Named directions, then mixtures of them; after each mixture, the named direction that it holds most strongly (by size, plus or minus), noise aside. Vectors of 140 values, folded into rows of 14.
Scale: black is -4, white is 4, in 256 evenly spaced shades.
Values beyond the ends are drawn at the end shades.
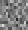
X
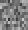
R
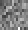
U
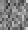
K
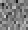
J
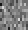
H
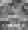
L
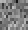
J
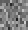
X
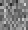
H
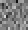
J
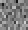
J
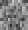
L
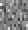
H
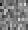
H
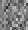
K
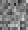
K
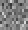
J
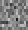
X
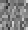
K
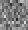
R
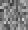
R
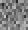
J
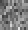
U
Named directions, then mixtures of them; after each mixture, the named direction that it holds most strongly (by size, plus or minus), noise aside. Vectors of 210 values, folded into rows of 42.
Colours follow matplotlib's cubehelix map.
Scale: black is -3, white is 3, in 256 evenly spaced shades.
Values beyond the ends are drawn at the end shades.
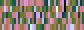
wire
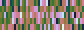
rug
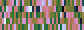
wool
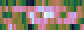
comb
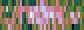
comb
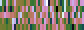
wire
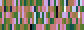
wire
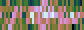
comb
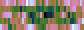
comb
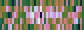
comb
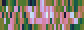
comb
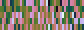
rug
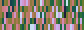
wire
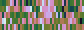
wool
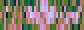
comb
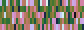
rug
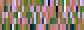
wire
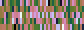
rug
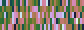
rug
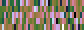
rug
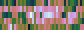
comb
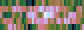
comb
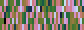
wool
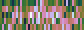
rug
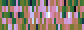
comb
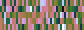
wool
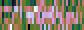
comb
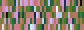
wire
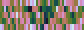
comb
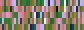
wire
